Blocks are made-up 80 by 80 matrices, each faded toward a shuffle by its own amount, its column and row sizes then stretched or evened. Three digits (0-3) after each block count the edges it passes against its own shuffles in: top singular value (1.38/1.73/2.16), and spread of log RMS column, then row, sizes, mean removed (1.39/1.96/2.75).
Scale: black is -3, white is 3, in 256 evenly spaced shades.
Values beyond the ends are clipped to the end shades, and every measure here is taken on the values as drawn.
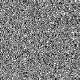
2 1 0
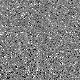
0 0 2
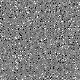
2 1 1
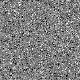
0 1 0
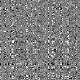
3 3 2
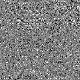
2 0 2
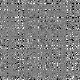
0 3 3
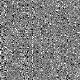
2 2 0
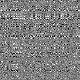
3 1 3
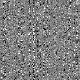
2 3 0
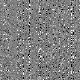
1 3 1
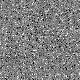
0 0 0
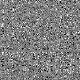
1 2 2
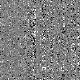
0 3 1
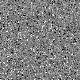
0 1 0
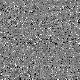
0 0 2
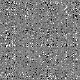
0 3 2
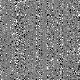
2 3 0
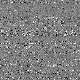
0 0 3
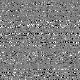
0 0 3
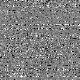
0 1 3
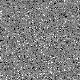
0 1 1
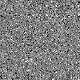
2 1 1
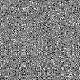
3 0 1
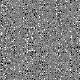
1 3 0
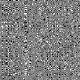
3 2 2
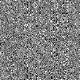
1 3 0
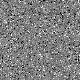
0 1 0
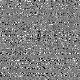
0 0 3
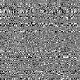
3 1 3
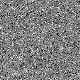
0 0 0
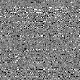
2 0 3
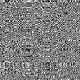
3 0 2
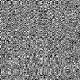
3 1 1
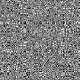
3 1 2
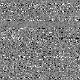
1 1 3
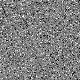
0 0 0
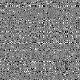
3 1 3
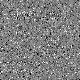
1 0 1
